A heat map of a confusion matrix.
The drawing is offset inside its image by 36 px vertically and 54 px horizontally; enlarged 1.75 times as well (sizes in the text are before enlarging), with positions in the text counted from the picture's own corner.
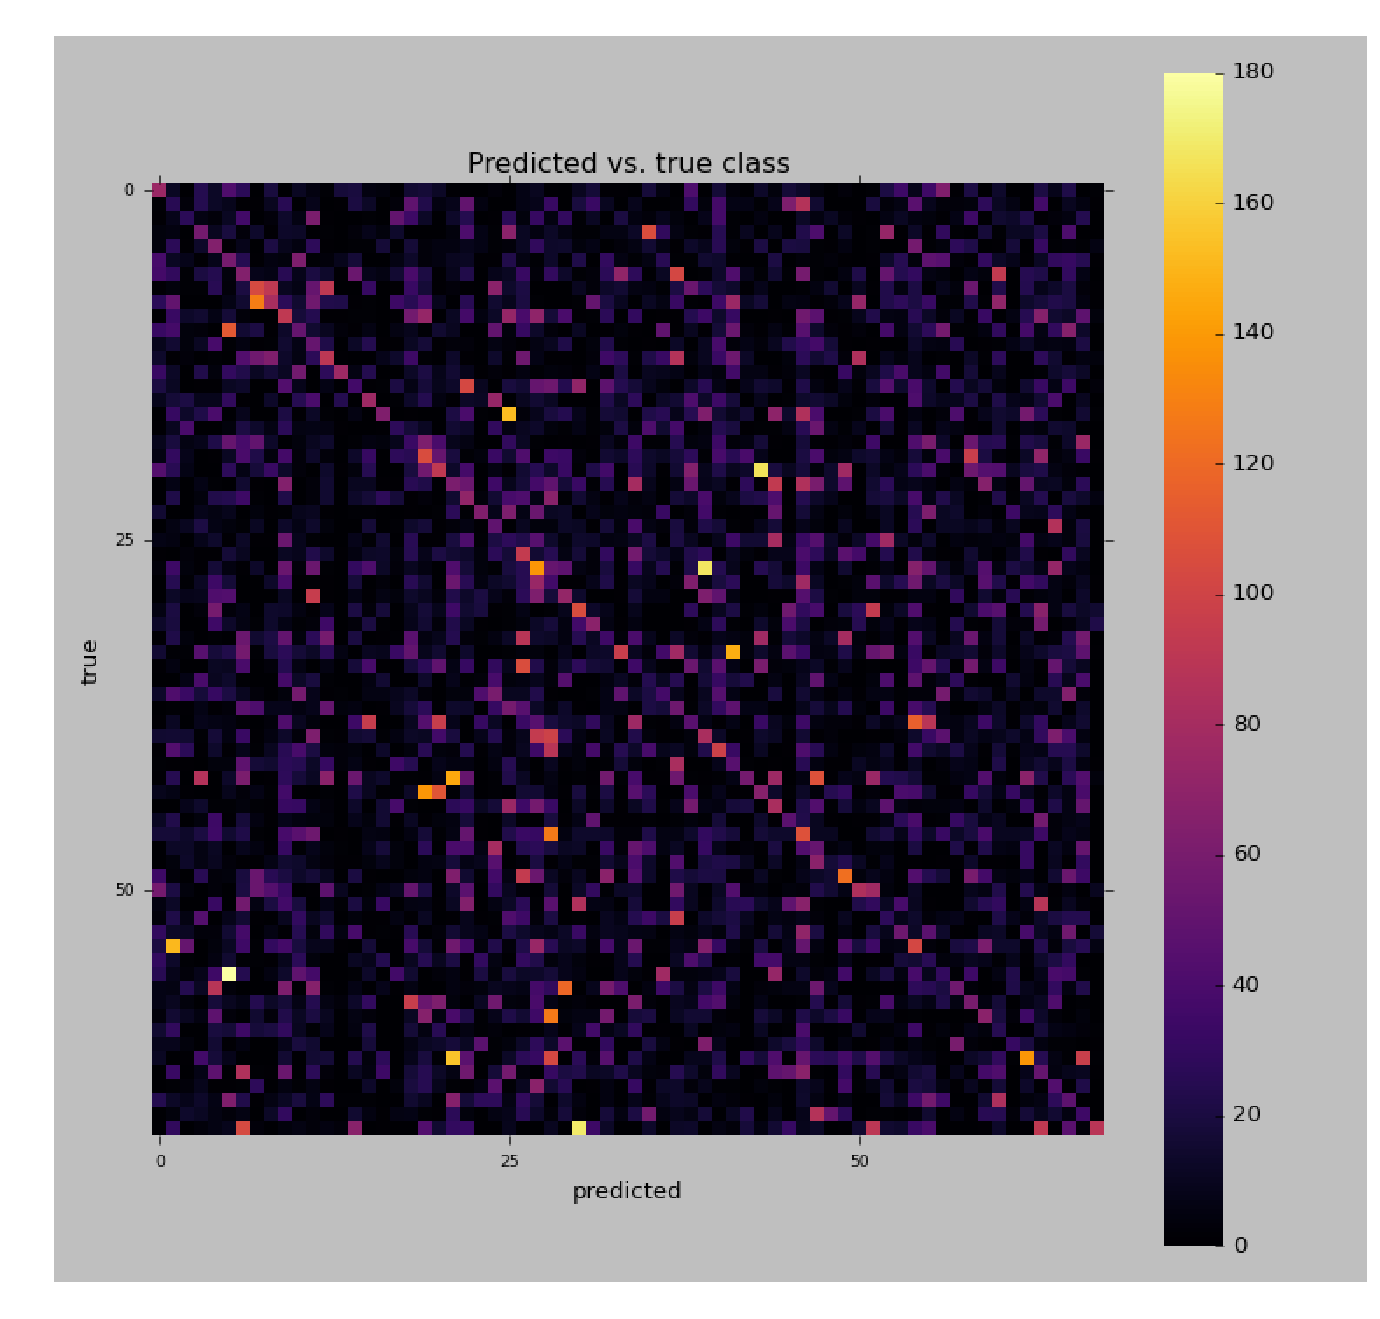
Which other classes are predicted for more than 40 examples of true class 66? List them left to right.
35, 47, 48
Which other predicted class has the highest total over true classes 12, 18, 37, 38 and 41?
54
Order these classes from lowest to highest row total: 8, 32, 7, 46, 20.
7, 32, 46, 8, 20
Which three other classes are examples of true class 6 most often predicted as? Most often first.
37, 60, 33
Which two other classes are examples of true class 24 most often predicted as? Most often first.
64, 34
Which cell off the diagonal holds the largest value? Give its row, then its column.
56, 5
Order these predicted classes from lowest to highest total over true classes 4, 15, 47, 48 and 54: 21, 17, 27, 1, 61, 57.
17, 61, 57, 21, 27, 1
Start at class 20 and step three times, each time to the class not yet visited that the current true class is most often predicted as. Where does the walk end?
58
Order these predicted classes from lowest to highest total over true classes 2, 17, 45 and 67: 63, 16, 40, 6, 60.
16, 60, 40, 63, 6
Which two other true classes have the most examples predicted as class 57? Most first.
61, 16
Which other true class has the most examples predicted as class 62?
42
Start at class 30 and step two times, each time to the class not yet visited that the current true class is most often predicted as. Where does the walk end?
63
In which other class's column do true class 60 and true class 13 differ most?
10
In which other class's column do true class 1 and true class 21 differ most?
44
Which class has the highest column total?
46
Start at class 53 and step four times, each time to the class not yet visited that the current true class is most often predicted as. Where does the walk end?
39
